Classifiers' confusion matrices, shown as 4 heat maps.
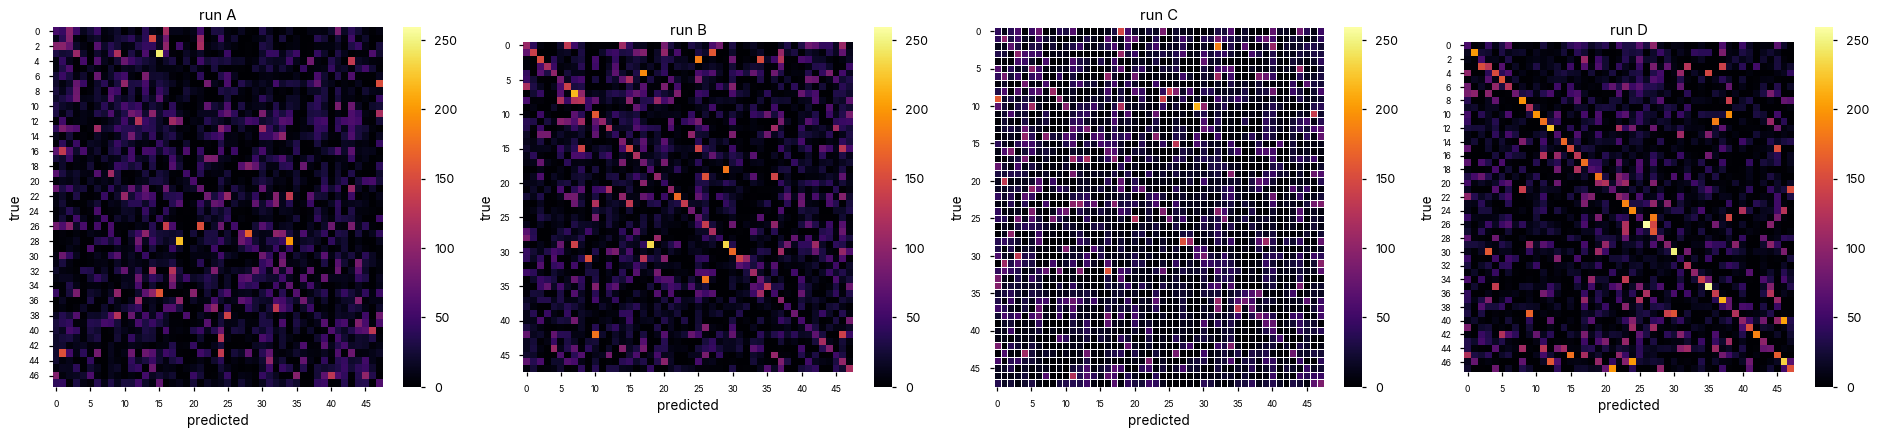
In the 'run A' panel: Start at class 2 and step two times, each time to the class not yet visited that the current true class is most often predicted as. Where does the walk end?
43
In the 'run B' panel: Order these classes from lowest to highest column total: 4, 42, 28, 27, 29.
28, 29, 4, 27, 42
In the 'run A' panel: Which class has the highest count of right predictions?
12
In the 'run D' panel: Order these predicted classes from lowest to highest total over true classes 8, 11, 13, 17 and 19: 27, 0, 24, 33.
33, 24, 27, 0
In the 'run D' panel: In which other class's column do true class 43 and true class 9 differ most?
38
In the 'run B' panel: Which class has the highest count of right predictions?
29
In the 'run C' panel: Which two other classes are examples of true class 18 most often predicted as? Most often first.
0, 3
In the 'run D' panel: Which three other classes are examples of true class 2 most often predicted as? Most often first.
17, 25, 19
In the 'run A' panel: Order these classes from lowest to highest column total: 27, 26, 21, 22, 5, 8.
26, 5, 27, 22, 8, 21
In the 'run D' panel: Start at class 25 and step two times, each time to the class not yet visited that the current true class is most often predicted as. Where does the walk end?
23
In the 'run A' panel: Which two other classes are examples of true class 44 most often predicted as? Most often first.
31, 36
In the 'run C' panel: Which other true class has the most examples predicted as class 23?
14
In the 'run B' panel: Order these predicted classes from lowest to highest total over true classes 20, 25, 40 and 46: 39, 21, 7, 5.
39, 21, 5, 7
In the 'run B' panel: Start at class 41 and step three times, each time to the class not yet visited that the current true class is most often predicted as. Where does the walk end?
34
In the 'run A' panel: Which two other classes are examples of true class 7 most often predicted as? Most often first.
47, 10
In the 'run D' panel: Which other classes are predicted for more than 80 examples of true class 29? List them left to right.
9, 20, 39, 44
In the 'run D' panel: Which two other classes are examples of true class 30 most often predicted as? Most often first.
3, 19
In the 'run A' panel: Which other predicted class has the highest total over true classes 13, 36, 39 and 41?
24
